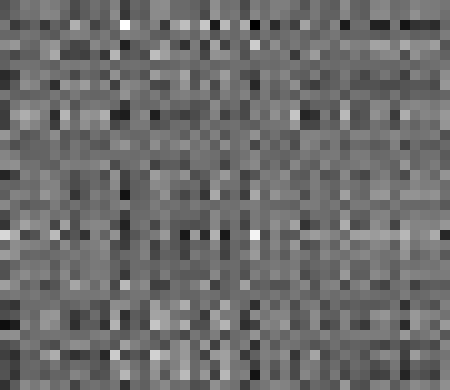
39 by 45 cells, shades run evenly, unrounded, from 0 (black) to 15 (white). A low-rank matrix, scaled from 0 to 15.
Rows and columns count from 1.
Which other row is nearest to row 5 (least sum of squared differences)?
20
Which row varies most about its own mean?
3
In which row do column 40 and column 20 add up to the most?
24
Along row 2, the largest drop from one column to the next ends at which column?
13
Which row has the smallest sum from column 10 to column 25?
12
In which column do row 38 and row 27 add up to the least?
26
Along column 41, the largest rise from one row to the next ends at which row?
34
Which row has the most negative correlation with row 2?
29
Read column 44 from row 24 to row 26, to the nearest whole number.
10 8 7
